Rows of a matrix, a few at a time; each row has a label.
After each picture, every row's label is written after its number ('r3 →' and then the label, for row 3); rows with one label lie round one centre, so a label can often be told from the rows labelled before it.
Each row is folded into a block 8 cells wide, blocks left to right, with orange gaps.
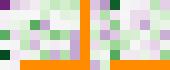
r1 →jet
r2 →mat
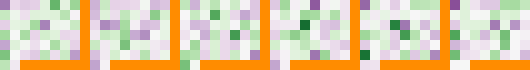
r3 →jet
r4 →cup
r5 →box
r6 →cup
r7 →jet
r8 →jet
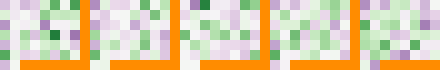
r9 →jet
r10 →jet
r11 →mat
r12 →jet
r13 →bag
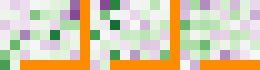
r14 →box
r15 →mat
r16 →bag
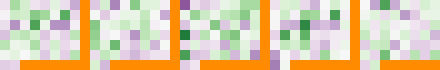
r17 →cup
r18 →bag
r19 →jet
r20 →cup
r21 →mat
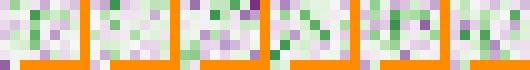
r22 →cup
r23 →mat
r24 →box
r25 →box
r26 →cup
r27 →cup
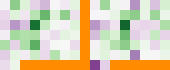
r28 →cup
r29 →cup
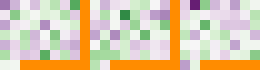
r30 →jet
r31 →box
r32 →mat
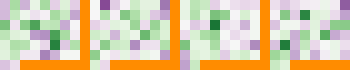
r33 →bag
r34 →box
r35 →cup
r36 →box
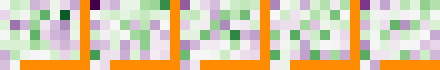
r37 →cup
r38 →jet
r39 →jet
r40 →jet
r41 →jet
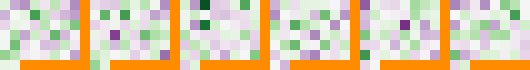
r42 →box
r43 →box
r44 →mat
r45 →bag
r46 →jet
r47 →jet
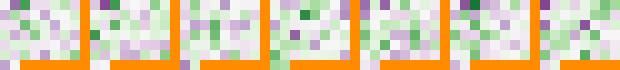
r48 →mat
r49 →mat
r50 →cup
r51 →box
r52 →bag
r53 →mat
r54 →jet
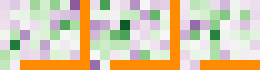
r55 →box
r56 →cup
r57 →cup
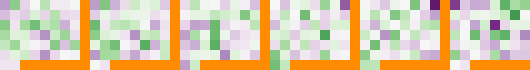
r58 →bag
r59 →bag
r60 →cup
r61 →box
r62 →box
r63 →jet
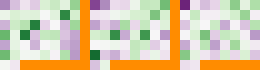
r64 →jet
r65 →jet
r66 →jet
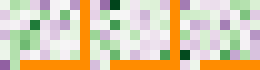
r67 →cup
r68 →mat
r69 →jet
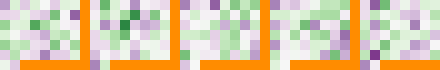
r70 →bag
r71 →cup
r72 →jet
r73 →jet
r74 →mat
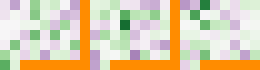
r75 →box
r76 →cup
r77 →mat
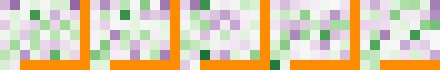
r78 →box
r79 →box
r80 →mat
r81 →box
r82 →box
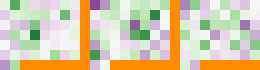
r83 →cup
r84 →jet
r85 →bag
